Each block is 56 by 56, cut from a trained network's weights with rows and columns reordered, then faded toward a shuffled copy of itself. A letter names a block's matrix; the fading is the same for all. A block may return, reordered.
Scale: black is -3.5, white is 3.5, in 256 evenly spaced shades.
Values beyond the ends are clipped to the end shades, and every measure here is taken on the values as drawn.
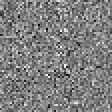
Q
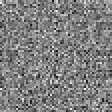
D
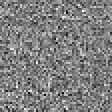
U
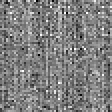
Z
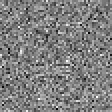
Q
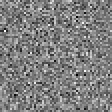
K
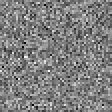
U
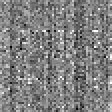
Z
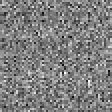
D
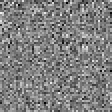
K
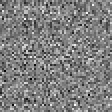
D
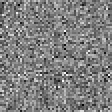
D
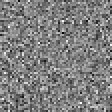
K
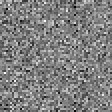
Q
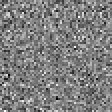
D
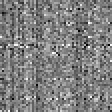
Z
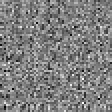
D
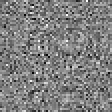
K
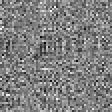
D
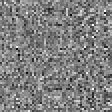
K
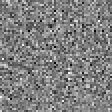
Q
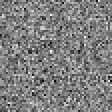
Q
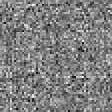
D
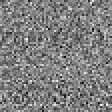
D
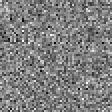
Q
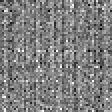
Z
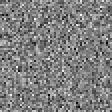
U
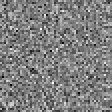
K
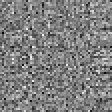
K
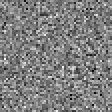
Q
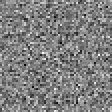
D
